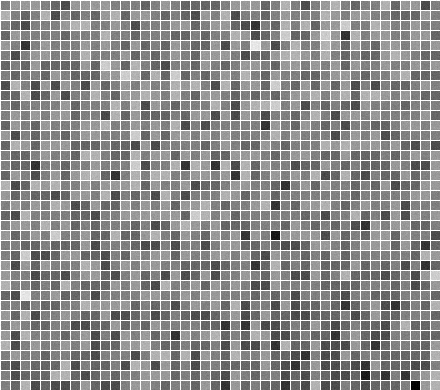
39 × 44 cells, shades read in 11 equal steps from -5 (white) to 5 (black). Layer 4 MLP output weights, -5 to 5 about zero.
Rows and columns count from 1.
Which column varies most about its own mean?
28
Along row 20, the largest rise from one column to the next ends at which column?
12
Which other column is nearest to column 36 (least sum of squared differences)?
40
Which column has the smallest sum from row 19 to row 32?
3
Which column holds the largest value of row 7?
17
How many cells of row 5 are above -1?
26
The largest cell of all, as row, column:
39, 42
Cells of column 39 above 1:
7
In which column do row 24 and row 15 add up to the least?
6
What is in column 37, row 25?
-1
